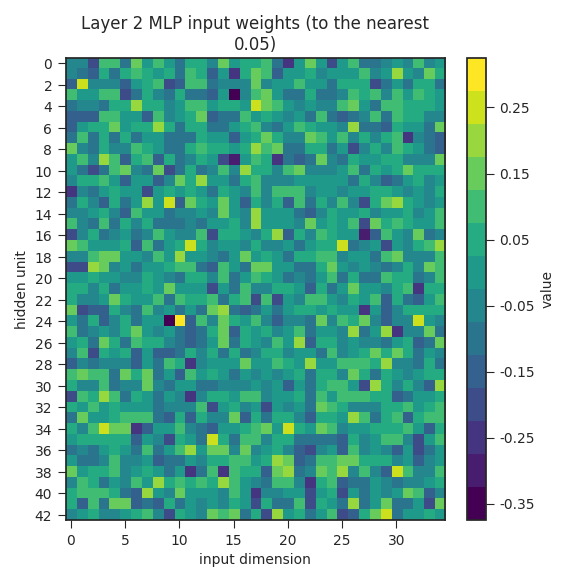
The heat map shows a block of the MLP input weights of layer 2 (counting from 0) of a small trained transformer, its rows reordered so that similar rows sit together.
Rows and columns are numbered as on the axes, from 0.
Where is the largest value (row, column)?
24, 10
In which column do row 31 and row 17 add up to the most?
25
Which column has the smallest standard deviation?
23
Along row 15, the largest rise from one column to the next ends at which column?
28
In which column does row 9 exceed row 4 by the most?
3
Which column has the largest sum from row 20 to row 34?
26
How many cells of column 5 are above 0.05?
5
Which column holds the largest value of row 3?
18
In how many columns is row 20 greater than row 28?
17
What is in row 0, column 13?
-0.05
